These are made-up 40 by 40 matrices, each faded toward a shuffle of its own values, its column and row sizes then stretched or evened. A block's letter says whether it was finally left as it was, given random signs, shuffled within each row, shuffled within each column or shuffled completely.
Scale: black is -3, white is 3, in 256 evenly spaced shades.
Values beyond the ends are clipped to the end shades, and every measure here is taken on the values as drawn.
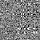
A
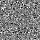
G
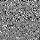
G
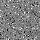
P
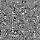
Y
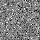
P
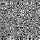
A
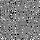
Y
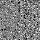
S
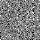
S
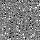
S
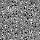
S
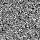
P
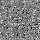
G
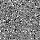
G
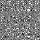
A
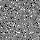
G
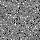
P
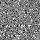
G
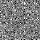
Y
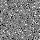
P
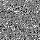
G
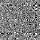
A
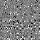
A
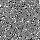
P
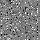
S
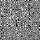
Y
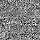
Y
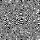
A
